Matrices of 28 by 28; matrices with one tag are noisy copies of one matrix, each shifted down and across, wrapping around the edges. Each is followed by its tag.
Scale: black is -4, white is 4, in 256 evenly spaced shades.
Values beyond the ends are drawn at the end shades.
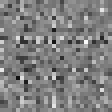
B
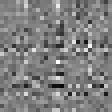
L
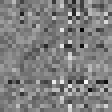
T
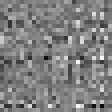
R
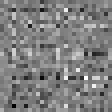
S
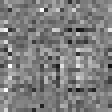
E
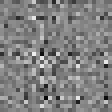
T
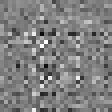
T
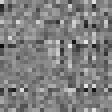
R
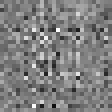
T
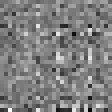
B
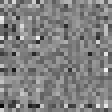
T
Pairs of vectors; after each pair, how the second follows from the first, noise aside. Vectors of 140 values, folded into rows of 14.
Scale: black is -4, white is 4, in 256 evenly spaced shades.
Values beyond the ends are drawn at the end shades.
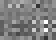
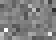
wrapped around, partly zeroed.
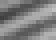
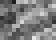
wrapped around, negated.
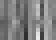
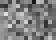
shuffled.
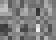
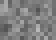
shrunk.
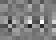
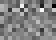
wrapped around, negated.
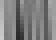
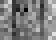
wrapped around.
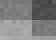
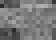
wrapped around, partly zeroed.
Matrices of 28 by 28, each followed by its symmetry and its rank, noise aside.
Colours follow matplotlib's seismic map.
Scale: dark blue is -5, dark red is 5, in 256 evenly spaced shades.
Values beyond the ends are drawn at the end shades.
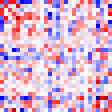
symmetric, rank four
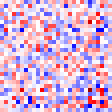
symmetric, rank five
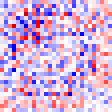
symmetric, rank four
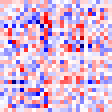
no symmetry, rank six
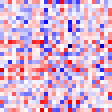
no symmetry, rank four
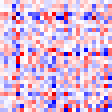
no symmetry, rank four
